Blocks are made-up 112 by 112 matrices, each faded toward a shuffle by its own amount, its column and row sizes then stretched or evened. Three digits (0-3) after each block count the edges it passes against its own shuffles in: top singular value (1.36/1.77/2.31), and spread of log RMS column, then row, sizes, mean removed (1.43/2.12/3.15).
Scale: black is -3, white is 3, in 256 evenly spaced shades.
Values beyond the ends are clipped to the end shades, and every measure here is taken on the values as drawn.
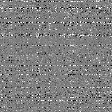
2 2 3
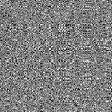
3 1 2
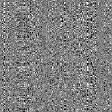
3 3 1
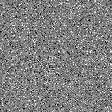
2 0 0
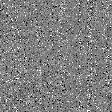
0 2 0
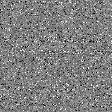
0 0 2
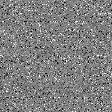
0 0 2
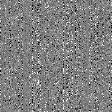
1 3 0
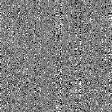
2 3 1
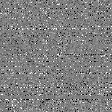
0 1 3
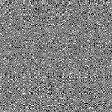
3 1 2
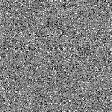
2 0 1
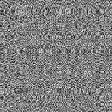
3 0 1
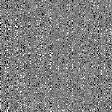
2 3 1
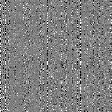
3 3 0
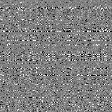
3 1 3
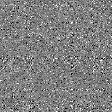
2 1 2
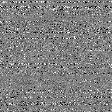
0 1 3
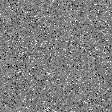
0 1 1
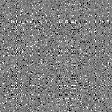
3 2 2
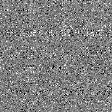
1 1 2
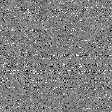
1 0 3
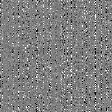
2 3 0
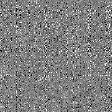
2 3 2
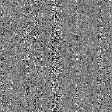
2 3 1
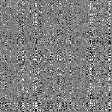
3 3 2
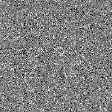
0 2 2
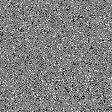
0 0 1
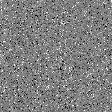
0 1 0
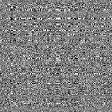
3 1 3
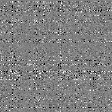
1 2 3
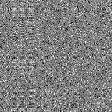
3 0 0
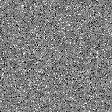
2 0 0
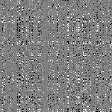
3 3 2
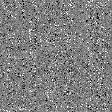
1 2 0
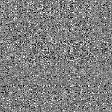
2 1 2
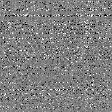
0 1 3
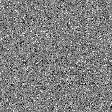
0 0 1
